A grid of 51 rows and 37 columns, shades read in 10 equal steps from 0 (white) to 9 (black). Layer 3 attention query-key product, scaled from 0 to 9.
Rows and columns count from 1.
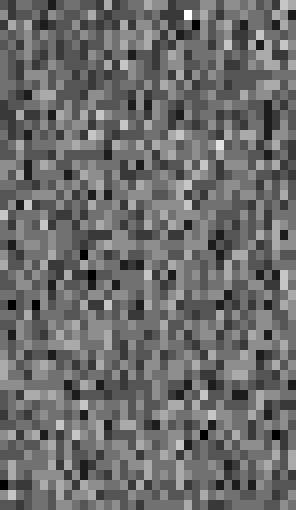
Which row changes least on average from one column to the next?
51
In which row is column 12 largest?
28
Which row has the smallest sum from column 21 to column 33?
42
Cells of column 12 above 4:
31
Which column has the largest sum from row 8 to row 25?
34
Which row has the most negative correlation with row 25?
50
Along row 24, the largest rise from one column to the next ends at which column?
36
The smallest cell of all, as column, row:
24, 2
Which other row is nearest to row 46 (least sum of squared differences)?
9
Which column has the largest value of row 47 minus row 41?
11
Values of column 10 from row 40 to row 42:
8 4 5
